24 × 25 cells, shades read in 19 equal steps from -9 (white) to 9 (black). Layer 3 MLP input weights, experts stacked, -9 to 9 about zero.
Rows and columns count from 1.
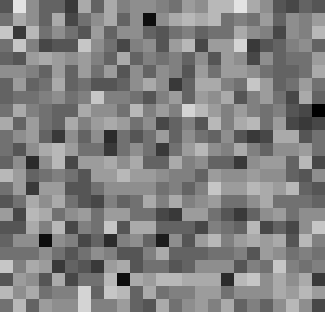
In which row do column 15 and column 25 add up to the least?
2
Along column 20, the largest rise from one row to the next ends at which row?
11
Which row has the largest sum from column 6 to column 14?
19
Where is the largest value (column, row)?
25, 9
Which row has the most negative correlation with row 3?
24
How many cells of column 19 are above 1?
7
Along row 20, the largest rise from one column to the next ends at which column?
14
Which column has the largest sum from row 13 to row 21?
6
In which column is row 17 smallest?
3
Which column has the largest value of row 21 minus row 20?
8
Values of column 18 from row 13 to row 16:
2 -1 -2 1
